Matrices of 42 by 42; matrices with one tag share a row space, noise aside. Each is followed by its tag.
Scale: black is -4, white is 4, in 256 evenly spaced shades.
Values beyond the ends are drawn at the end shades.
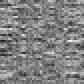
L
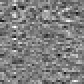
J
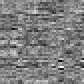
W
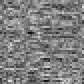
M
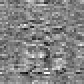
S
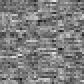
W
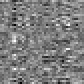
J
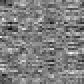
L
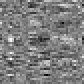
M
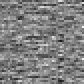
W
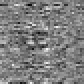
S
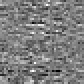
S
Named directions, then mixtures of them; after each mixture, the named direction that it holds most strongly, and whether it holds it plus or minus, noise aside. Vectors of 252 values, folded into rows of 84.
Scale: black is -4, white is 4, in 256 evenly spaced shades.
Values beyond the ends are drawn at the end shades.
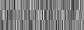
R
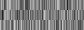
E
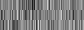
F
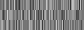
R, minus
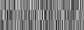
R, plus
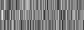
E, minus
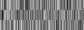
E, plus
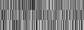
F, plus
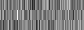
F, plus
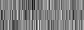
F, plus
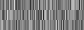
R, minus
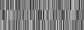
R, minus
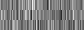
F, minus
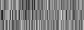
F, plus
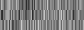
F, plus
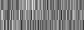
F, minus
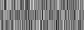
E, plus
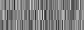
R, plus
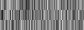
E, plus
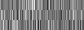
F, minus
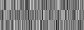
E, plus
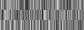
E, plus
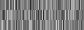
R, minus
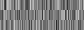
E, plus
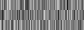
E, plus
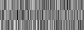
E, plus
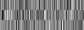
E, plus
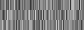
R, minus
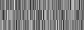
R, minus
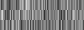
E, minus
